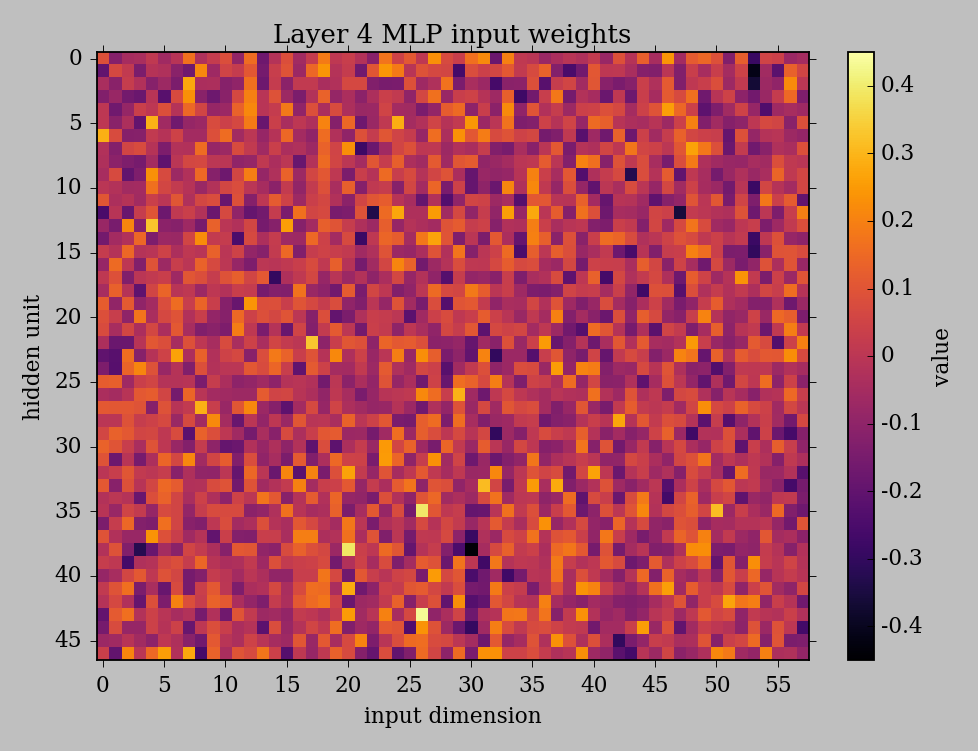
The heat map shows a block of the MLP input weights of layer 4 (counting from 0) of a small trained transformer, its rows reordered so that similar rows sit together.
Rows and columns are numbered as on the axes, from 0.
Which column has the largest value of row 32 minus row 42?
20
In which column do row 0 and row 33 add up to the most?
31
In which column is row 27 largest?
8
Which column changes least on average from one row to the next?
18
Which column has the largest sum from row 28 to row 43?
26
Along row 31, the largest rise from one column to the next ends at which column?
23
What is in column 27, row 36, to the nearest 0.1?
0
